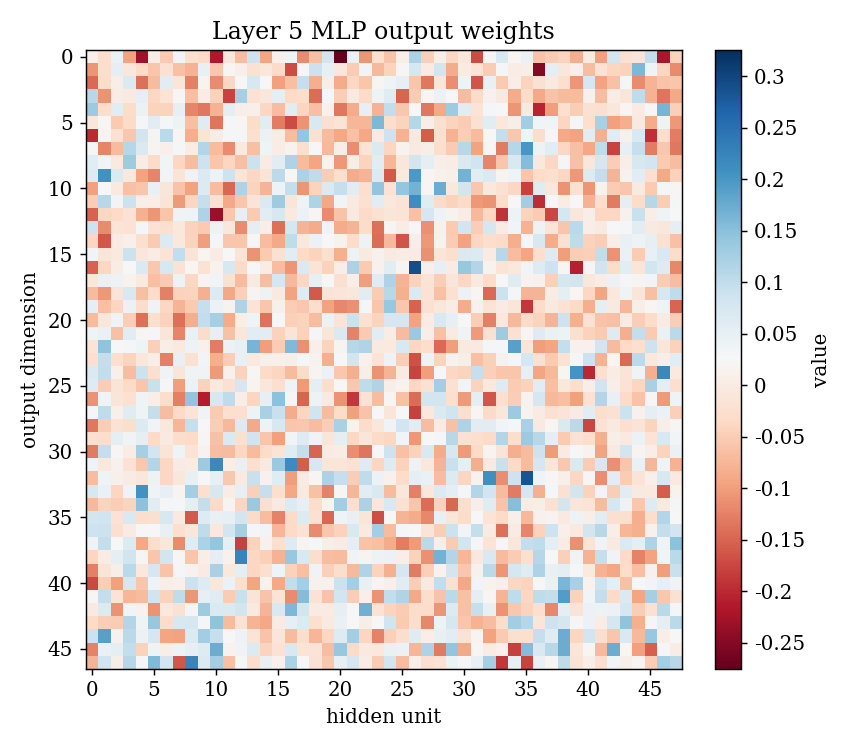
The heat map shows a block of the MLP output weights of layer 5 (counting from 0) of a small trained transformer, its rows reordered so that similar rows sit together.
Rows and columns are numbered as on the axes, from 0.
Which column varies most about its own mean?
26
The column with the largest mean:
9
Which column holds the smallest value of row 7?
42
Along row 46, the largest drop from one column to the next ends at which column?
33
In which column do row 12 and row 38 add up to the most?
12
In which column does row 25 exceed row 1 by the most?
36
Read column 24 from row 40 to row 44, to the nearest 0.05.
0 0.1 -0.05 0.1 -0.05
